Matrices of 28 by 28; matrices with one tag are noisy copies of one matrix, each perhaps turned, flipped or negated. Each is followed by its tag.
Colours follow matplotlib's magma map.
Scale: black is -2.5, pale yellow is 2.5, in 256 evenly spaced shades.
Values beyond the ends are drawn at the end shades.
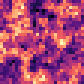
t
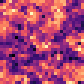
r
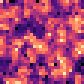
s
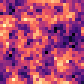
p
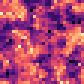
t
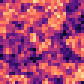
r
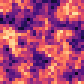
t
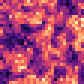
p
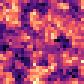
t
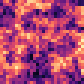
p
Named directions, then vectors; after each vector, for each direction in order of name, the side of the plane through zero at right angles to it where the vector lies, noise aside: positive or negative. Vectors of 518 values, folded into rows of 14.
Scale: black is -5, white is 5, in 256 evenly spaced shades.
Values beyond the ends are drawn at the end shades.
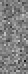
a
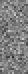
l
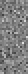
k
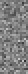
positive, negative, negative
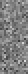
negative, positive, positive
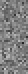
positive, negative, negative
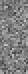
positive, positive, negative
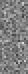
negative, positive, positive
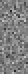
positive, positive, positive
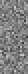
negative, negative, negative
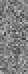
negative, positive, negative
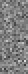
negative, positive, positive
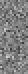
negative, negative, negative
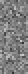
negative, negative, negative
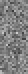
negative, positive, negative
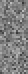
positive, negative, positive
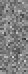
negative, positive, negative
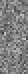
positive, negative, positive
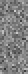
negative, positive, negative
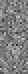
positive, negative, positive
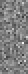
negative, positive, positive
